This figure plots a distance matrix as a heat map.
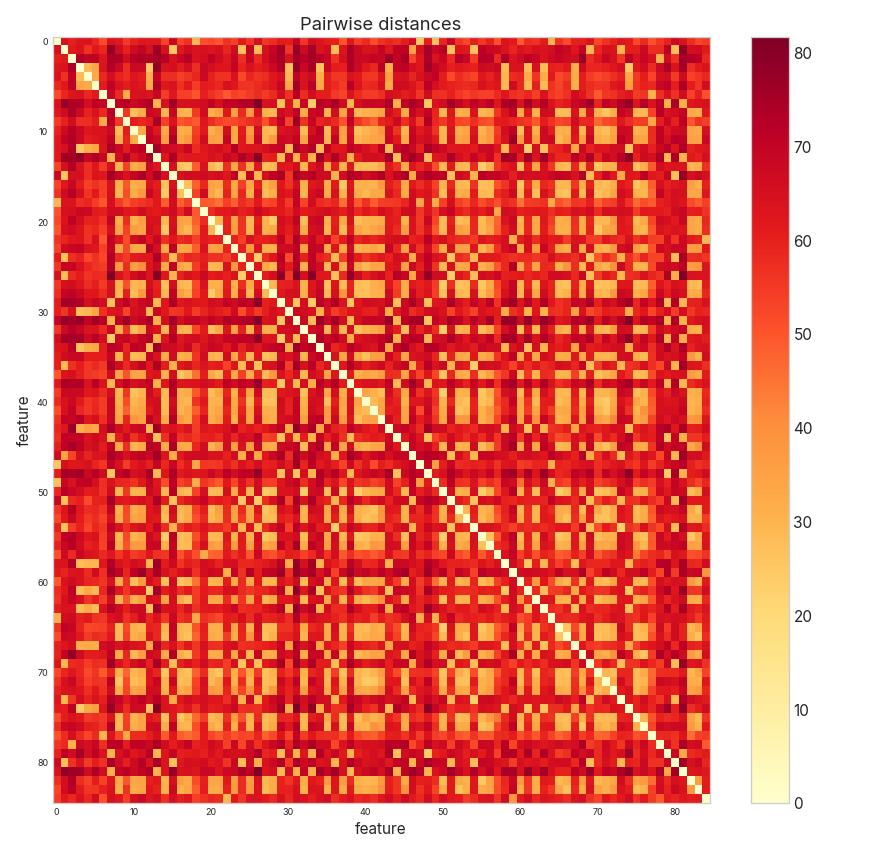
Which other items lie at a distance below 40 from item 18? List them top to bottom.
0, 47, 49, 64
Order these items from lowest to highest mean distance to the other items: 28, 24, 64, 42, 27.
27, 28, 42, 24, 64
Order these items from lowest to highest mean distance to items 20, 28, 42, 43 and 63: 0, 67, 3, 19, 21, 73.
21, 67, 3, 0, 19, 73
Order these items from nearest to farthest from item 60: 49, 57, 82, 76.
76, 82, 49, 57
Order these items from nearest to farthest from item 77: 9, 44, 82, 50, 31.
9, 82, 50, 44, 31
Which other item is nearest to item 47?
0
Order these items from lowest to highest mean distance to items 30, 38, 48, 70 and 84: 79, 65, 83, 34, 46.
79, 65, 83, 34, 46
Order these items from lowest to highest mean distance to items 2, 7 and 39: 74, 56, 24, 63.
56, 24, 63, 74
